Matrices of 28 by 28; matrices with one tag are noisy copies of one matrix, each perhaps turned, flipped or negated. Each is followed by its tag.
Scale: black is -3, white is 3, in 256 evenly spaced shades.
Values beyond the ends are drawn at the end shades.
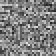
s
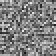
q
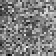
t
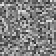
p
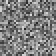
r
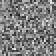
p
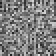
q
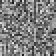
q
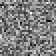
p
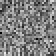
s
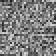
q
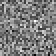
p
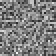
q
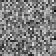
r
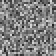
p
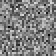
p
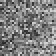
t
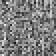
s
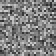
s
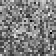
t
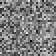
r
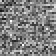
s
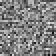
q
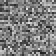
s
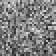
t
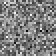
r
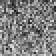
t
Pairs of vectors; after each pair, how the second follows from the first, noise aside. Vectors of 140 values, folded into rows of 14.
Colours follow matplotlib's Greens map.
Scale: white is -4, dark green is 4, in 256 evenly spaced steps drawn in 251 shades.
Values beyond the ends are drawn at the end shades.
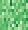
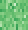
reversed, shrunk.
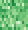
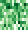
reversed, negated, scaled up.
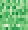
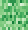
reversed.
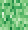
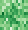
sign-scrambled.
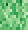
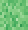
reversed, shrunk.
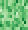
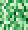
reversed, negated, scaled up.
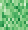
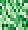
reversed, negated, scaled up.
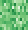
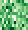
reversed, negated, scaled up.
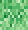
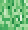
shuffled.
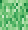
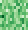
sign-scrambled.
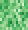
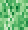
reversed.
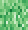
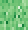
negated, partly zeroed.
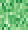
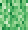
sign-scrambled.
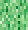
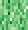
reversed.
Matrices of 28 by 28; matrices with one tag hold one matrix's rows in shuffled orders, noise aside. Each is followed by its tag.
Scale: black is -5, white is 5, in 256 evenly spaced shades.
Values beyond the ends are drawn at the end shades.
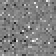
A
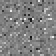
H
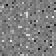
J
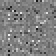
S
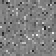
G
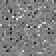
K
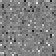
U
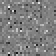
S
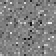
H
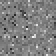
A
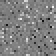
J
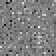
K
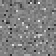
K
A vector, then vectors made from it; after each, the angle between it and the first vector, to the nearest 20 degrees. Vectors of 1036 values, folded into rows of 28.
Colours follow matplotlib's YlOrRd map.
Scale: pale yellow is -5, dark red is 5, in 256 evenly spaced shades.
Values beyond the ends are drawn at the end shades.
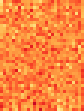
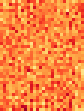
120 degrees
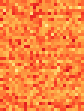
100 degrees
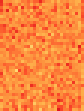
160 degrees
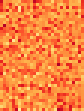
140 degrees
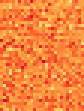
80 degrees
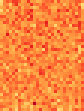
40 degrees
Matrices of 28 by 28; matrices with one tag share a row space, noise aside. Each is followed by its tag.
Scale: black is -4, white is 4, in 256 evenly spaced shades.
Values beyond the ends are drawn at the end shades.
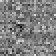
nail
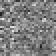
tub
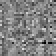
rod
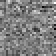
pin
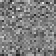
nail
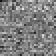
nail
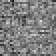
tub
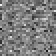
rod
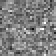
rod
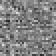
tub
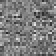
pin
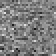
tub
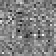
nail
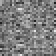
nail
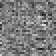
rod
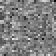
tub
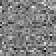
rod
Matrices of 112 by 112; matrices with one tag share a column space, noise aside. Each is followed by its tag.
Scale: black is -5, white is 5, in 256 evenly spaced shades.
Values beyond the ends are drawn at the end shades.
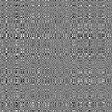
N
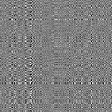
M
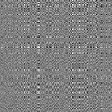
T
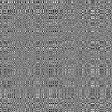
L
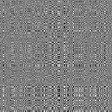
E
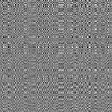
T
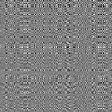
T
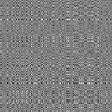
M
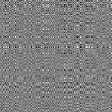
T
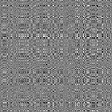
N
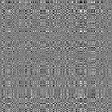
L
